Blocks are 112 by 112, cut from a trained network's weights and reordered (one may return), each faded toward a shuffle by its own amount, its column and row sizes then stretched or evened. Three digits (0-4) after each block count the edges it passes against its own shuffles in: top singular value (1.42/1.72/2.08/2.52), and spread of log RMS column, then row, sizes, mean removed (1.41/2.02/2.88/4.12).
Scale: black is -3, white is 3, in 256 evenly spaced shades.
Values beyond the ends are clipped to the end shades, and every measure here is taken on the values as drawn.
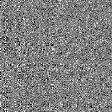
2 2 2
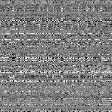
4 0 4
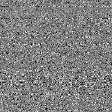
0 0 3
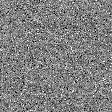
0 0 0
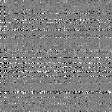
3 2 4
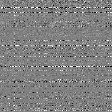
4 1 4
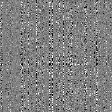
2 4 1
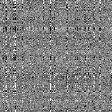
4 3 2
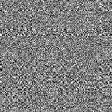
4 0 2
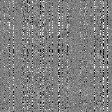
4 4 1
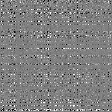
1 3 4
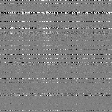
4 1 4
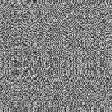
4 0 0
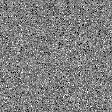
0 1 0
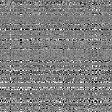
4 2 4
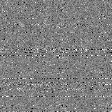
0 1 3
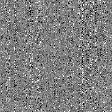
2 3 0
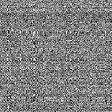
4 2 2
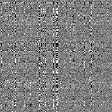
4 3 2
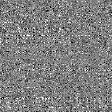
1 2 3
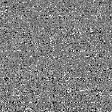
0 1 3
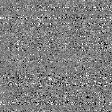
0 2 3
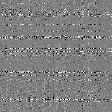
2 2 4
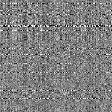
4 0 3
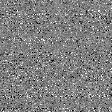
0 1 3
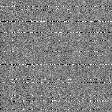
3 1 3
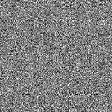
3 1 2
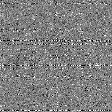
3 1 3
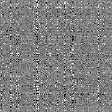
3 3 3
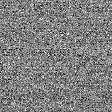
2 0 1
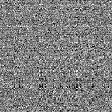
3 1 1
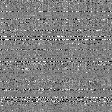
2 0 4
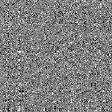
2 2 2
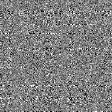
2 2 3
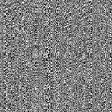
4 3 0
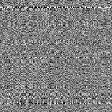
4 1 3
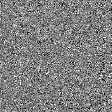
1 2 2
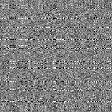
4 1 3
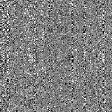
3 3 0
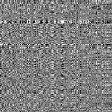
4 3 3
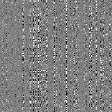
4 4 1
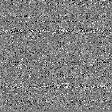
1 1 3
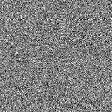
2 0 1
